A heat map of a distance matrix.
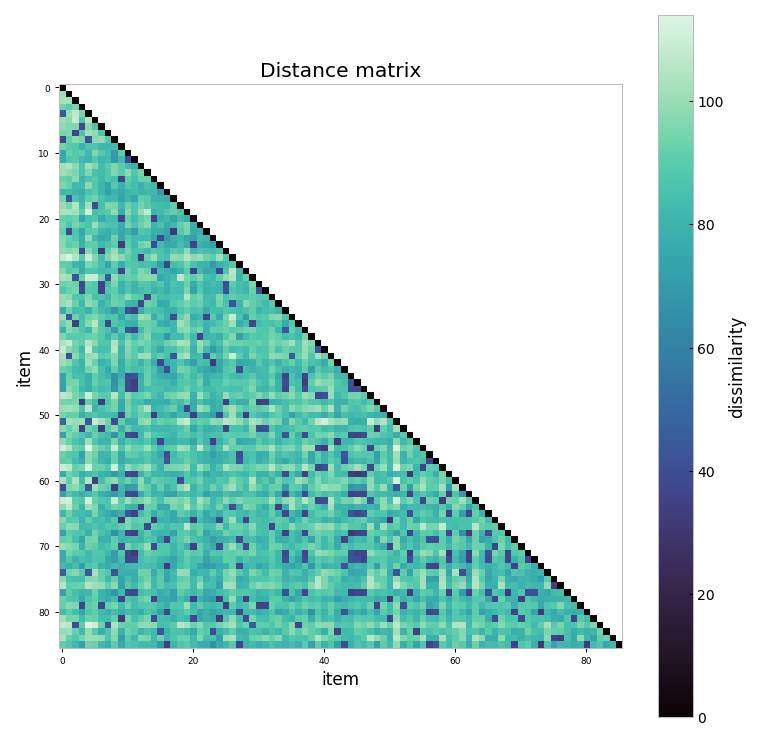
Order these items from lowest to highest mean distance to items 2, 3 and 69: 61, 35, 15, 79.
79, 15, 35, 61
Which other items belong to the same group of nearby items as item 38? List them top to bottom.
21
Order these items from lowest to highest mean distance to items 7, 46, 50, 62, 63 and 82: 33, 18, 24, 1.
24, 33, 18, 1
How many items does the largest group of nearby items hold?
15
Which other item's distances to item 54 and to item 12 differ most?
26
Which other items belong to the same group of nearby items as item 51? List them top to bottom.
0, 4, 8, 61, 74
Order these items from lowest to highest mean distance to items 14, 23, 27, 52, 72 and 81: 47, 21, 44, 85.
85, 44, 21, 47
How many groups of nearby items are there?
15
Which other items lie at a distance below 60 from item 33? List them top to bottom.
12, 26, 64
